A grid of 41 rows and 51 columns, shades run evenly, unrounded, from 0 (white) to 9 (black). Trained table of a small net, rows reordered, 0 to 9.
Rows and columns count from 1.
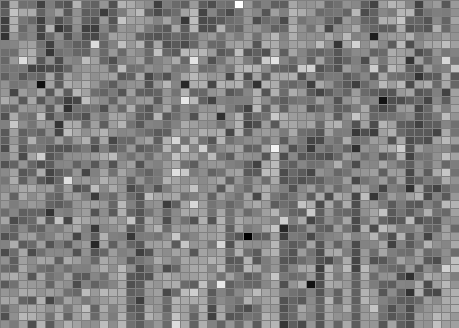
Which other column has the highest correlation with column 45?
16
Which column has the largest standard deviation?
5
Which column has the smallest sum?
31
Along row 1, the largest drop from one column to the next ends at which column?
27
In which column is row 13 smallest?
21
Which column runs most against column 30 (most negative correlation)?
33
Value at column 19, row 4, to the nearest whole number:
6
